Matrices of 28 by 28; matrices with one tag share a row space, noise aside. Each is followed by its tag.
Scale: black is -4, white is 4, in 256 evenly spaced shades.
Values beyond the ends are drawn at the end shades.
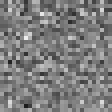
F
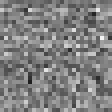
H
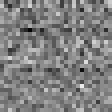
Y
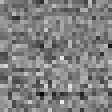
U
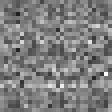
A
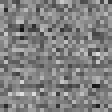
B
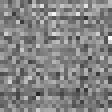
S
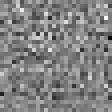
U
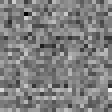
F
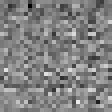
H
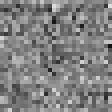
U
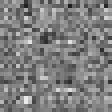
F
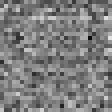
A
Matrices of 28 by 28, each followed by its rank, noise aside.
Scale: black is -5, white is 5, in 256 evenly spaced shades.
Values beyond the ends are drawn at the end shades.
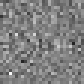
six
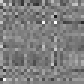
three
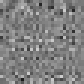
four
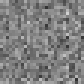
six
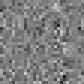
six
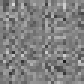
four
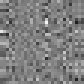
four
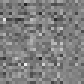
four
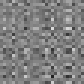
two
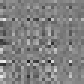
two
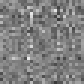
four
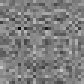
four
